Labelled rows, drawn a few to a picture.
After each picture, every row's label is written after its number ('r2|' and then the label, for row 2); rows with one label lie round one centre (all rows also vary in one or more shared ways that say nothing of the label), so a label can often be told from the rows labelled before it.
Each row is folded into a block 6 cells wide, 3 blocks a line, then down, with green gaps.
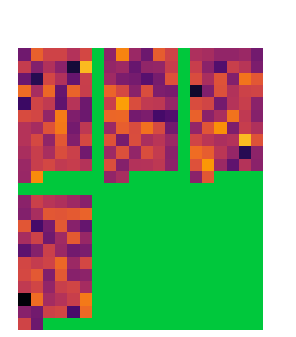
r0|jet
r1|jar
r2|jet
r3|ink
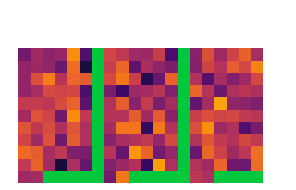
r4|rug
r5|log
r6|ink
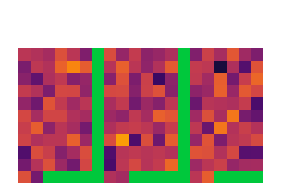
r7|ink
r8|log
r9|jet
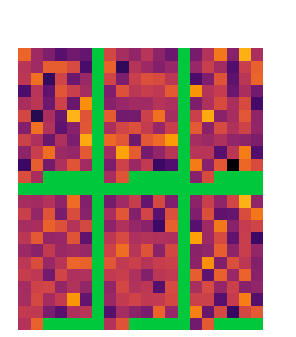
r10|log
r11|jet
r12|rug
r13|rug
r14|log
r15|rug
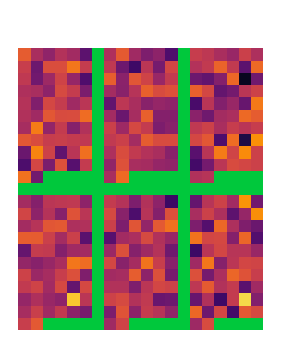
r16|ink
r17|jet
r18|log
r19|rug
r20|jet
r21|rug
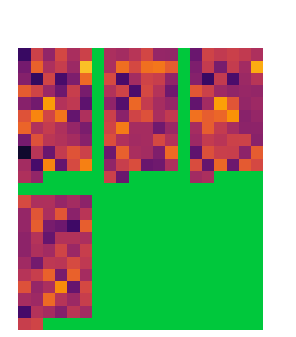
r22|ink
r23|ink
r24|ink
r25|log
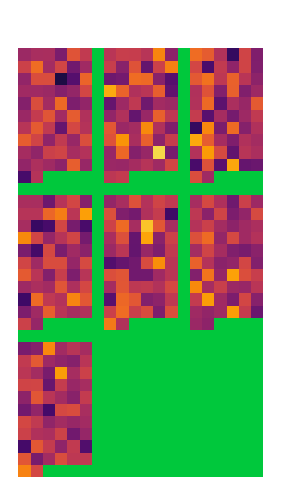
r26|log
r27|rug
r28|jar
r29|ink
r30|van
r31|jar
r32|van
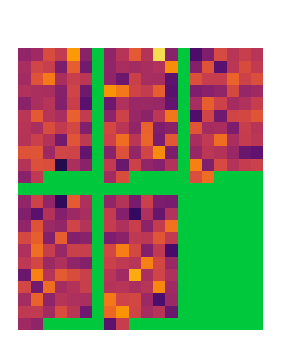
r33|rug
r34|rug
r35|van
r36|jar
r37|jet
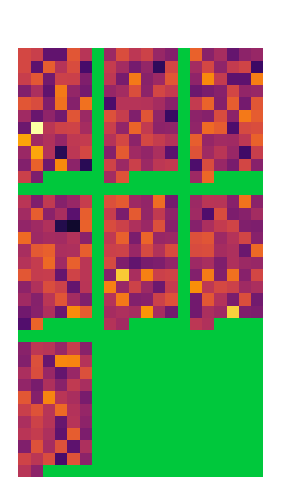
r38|jar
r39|jet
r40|log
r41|log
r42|jar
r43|jar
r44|ink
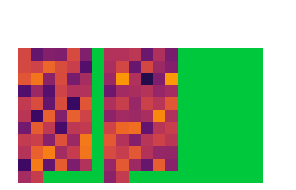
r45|log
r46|log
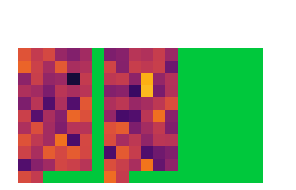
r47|log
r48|van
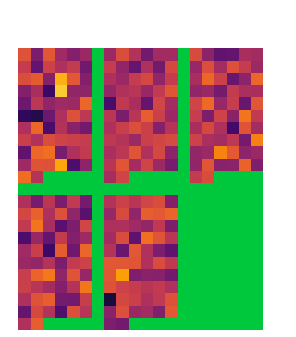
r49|van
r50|jet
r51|log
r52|log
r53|ink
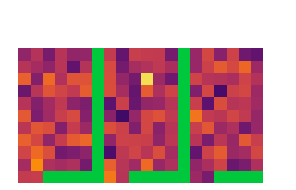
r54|jet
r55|van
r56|ink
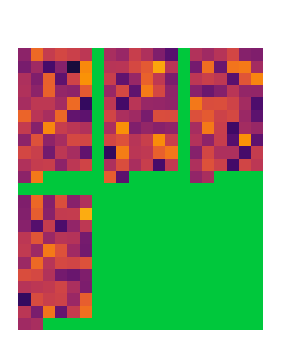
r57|jet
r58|ink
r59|ink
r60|ink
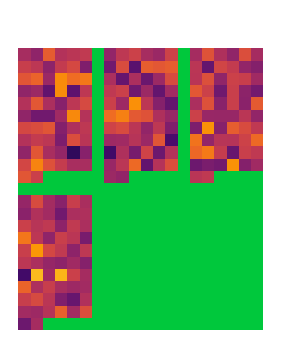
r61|van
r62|ink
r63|jar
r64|jar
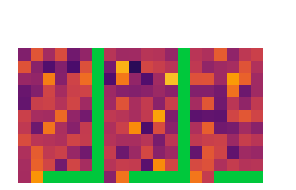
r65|jet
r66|log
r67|van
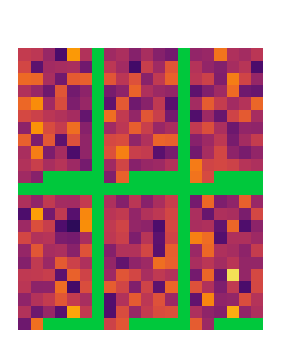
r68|jar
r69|jet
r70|van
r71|log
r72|log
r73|jar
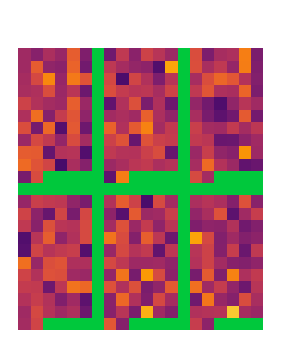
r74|rug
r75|jet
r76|rug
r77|jet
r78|jar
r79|jar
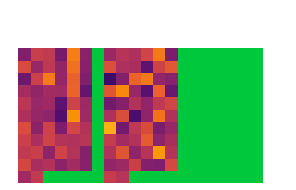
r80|rug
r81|rug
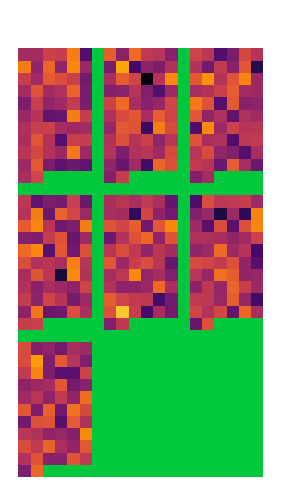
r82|rug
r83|log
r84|jar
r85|log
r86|jet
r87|jet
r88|log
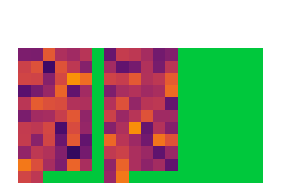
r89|van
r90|jet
